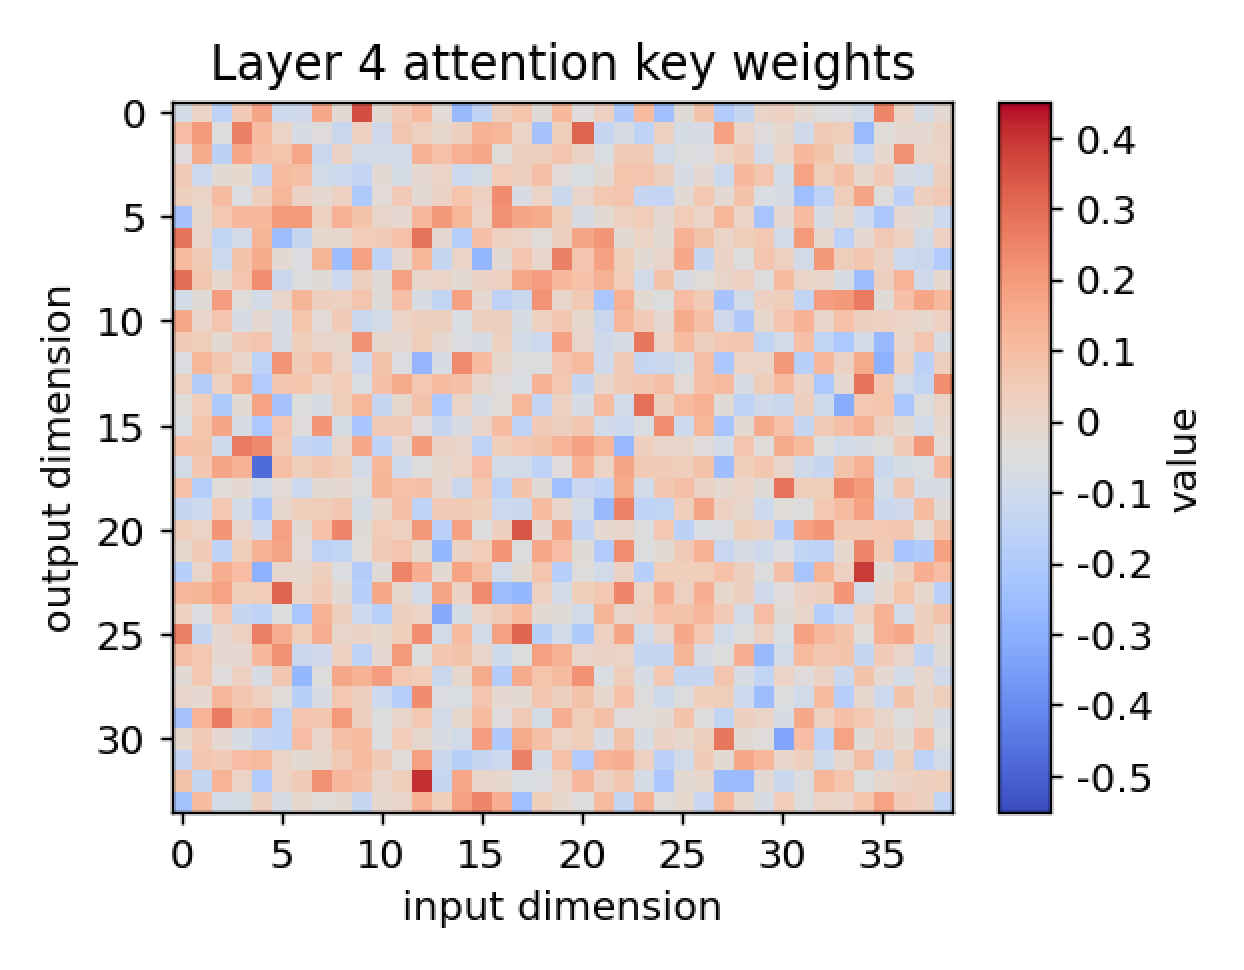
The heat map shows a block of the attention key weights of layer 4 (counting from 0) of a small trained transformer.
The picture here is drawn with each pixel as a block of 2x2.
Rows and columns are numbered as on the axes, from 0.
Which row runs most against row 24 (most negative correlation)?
2
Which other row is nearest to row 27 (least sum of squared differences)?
28
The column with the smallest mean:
13
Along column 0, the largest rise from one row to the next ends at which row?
6
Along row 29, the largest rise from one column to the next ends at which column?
1
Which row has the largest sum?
25
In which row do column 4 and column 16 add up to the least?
17
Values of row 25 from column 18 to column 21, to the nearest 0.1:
-0.2 -0.1 -0.2 0
